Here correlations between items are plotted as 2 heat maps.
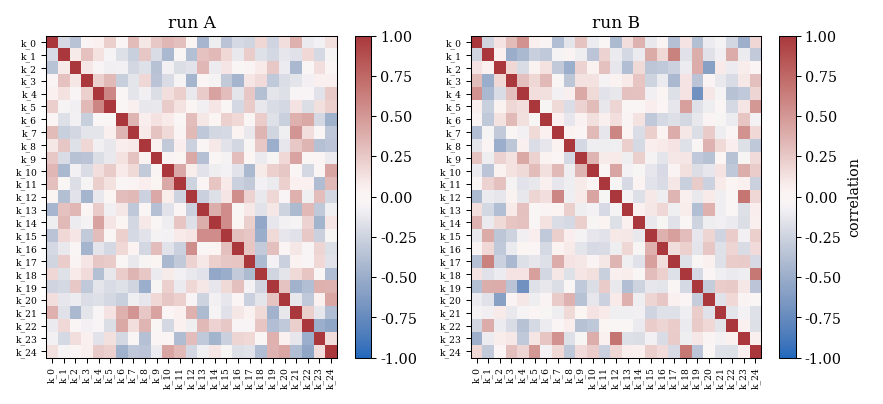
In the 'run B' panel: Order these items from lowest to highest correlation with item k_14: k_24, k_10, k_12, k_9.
k_12, k_10, k_24, k_9
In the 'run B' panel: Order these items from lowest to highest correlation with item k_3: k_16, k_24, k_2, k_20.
k_16, k_20, k_2, k_24
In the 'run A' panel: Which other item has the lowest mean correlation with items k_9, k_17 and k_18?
k_24
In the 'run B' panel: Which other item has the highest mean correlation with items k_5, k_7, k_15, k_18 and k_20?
k_24
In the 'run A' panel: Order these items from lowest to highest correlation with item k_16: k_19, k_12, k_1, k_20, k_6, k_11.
k_11, k_1, k_20, k_6, k_19, k_12
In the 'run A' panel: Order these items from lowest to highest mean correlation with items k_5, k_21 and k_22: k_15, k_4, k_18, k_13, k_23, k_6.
k_23, k_13, k_15, k_18, k_4, k_6
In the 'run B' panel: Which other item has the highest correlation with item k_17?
k_1
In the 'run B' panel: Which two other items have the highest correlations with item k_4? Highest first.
k_0, k_9
